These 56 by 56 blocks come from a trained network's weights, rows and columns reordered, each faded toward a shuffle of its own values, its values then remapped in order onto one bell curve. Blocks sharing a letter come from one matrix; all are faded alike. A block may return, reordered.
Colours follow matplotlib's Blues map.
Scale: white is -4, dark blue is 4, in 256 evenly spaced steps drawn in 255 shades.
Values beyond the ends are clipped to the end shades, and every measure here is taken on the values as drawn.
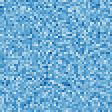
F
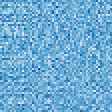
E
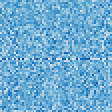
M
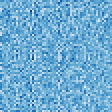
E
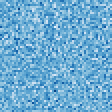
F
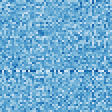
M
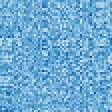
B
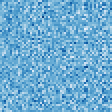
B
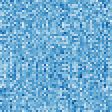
B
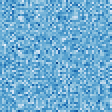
E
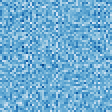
E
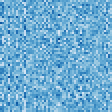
E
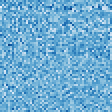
F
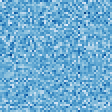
F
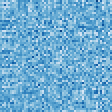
B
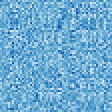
E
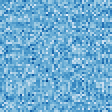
E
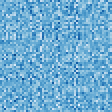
E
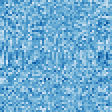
B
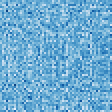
B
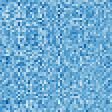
E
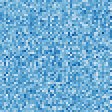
F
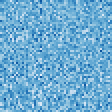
M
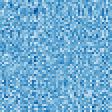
B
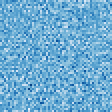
F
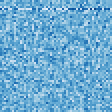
M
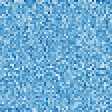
F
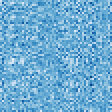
B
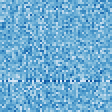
M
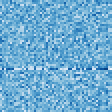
M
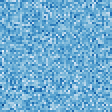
F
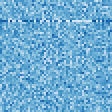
M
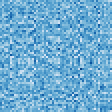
E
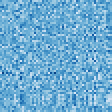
B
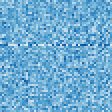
M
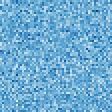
F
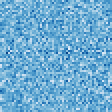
F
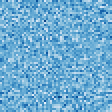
F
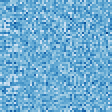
B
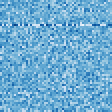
M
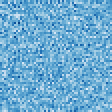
F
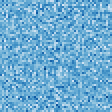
F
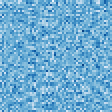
E
